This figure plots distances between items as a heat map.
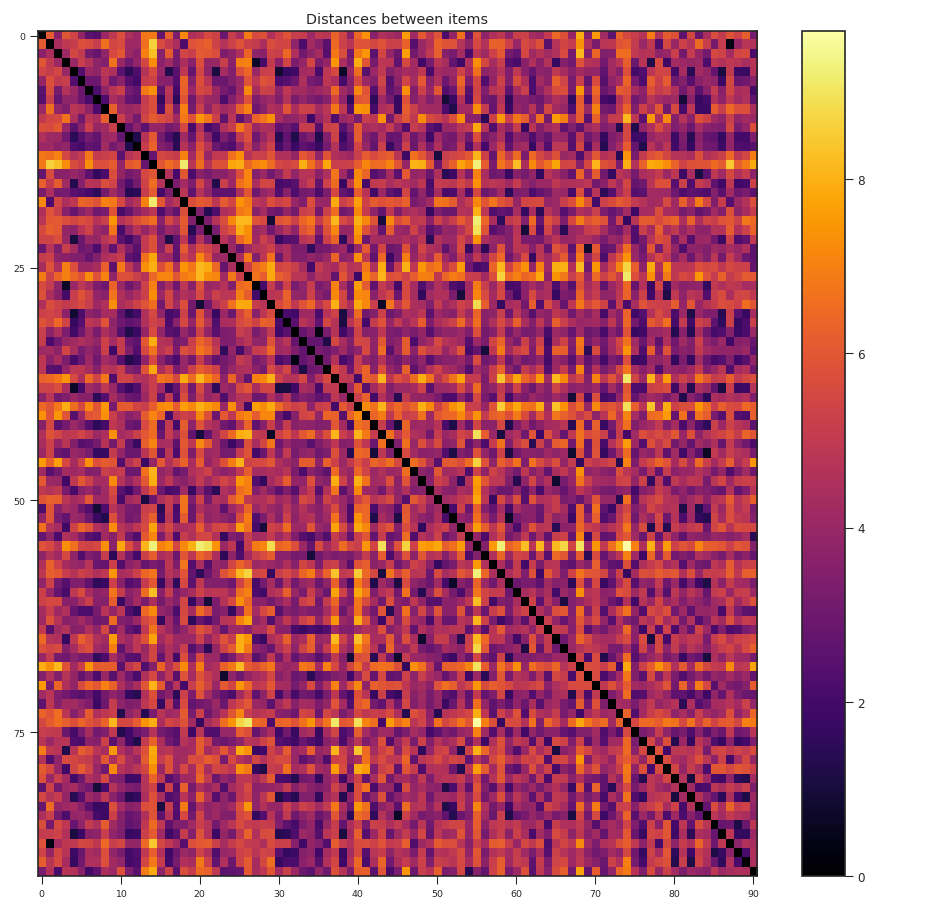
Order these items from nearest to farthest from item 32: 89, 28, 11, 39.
11, 89, 39, 28
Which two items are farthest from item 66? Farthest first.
55, 25
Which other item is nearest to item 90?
54
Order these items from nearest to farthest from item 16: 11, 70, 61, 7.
11, 70, 61, 7
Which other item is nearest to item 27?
3
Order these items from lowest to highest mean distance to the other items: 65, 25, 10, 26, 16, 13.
10, 16, 65, 13, 25, 26
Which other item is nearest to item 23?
69
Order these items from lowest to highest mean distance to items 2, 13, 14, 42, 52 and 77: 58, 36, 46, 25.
36, 46, 58, 25
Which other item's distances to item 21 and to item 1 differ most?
87
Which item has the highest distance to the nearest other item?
14
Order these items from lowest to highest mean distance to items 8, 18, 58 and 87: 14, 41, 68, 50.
50, 41, 68, 14
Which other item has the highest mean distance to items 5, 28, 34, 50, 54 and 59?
74
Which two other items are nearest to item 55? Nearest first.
25, 34
